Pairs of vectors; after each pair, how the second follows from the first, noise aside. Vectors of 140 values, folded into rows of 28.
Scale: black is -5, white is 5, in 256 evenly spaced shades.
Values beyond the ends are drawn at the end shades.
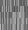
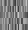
shuffled.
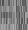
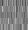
partly zeroed.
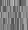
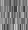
reversed.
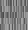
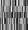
reversed, scaled up.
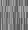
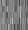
partly zeroed.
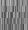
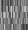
sign-scrambled.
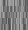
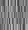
reversed.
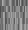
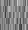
sign-scrambled.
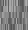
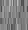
partly zeroed.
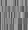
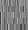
partly zeroed.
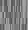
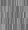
reversed, shrunk.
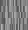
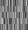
reversed.
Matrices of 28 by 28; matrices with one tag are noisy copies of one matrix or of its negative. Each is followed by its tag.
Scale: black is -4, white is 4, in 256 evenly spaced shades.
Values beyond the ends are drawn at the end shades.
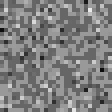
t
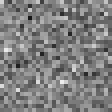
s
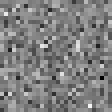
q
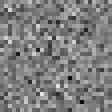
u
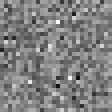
u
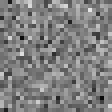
t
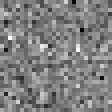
q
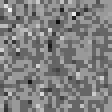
u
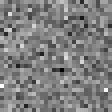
s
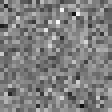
u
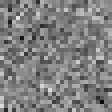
t
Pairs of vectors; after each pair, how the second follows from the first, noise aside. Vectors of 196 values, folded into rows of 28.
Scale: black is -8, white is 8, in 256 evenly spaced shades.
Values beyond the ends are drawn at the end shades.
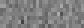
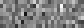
reversed, negated, scaled up.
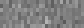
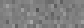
reversed, negated, partly zeroed.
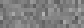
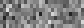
reversed, negated, scaled up.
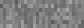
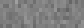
negated, shrunk.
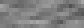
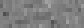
wrapped around, negated, partly zeroed.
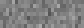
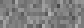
negated.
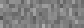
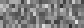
scaled up.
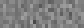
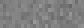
negated, shrunk.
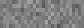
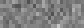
negated.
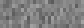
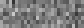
wrapped around, negated, scaled up.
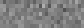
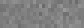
negated, shrunk.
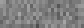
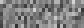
wrapped around, negated, scaled up.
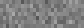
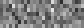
wrapped around, negated, scaled up.
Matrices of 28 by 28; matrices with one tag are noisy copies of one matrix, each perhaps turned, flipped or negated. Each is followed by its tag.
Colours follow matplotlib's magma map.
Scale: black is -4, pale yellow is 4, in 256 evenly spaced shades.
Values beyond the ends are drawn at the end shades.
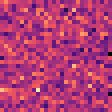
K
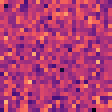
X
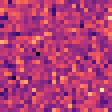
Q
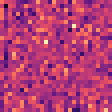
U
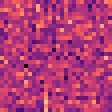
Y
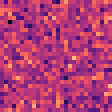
Q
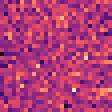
K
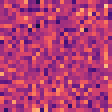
U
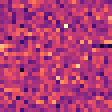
Y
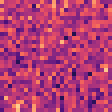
K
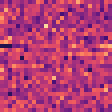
Y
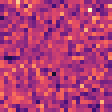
Q
